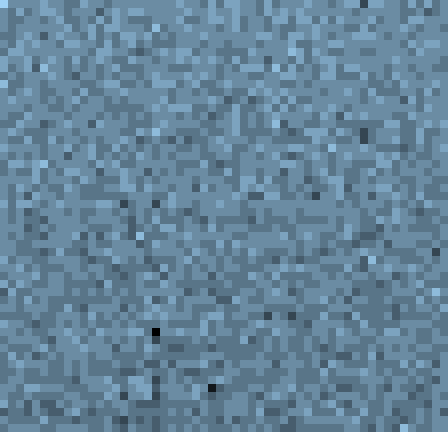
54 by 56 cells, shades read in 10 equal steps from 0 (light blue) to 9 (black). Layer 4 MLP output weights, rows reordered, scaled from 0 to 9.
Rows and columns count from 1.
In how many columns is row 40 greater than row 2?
28
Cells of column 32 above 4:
4
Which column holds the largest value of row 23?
39
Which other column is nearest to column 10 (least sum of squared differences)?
49
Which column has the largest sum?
20
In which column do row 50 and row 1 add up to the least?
1
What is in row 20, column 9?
5
